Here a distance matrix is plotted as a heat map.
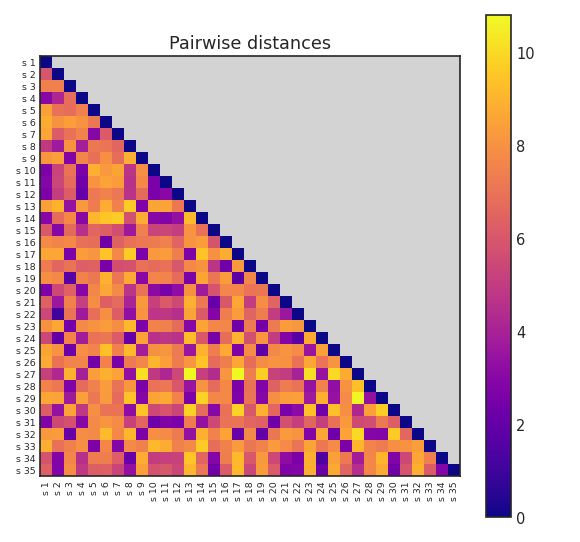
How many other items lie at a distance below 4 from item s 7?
3
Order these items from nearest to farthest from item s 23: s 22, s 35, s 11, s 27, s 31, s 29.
s 29, s 31, s 11, s 22, s 35, s 27
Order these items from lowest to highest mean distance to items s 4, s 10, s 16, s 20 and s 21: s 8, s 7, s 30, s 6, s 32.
s 8, s 30, s 6, s 7, s 32
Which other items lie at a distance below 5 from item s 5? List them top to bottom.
s 7, s 26, s 33
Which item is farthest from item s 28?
s 27
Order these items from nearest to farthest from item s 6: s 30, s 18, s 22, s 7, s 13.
s 18, s 7, s 30, s 22, s 13
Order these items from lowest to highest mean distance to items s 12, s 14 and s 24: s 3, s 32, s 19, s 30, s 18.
s 30, s 18, s 3, s 19, s 32
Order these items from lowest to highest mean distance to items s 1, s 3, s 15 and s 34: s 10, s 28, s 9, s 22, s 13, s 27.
s 22, s 10, s 27, s 28, s 9, s 13
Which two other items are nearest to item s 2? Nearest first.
s 22, s 24
